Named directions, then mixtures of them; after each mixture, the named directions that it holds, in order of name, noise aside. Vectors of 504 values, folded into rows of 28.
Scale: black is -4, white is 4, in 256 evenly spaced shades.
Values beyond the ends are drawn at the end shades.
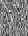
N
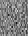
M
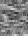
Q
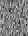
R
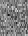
M, Q.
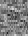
M, Q.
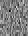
N, R.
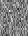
N.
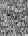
M, Q.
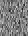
R.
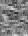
Q.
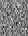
M, N.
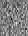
M, N.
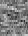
M, Q.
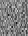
M.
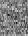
M, Q.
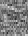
M, Q.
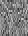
N, R.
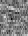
N, Q.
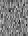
R.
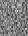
M.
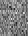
M, Q.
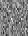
M, N.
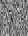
N.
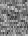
M, Q.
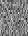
N, R.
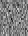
M, N.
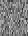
N, R.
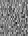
M, R.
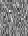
N.
